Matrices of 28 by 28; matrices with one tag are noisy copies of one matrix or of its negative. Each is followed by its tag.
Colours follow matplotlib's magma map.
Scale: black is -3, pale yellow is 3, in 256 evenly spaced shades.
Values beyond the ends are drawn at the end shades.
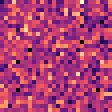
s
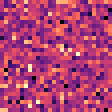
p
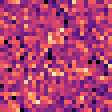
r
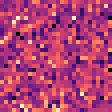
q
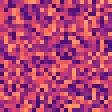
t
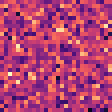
r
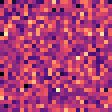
p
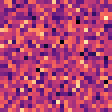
p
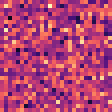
p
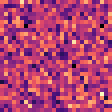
t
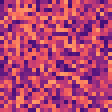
s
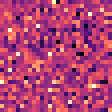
t
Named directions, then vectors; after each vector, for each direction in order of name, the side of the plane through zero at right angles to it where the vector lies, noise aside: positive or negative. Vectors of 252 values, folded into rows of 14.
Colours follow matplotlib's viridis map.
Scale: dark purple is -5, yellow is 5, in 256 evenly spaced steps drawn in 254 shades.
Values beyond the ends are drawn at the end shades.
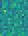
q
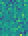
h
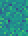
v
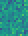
positive, positive, positive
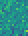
negative, negative, negative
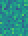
positive, positive, positive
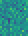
positive, negative, positive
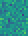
negative, negative, positive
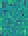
negative, negative, positive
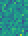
positive, positive, positive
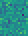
negative, negative, positive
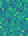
positive, negative, positive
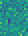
positive, negative, positive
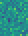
positive, negative, positive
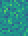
negative, positive, negative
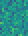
positive, positive, positive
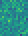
negative, positive, negative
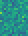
positive, negative, negative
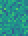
negative, negative, negative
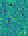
negative, negative, positive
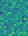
negative, positive, positive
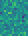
negative, positive, positive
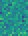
negative, positive, positive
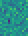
positive, negative, positive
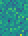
positive, negative, positive
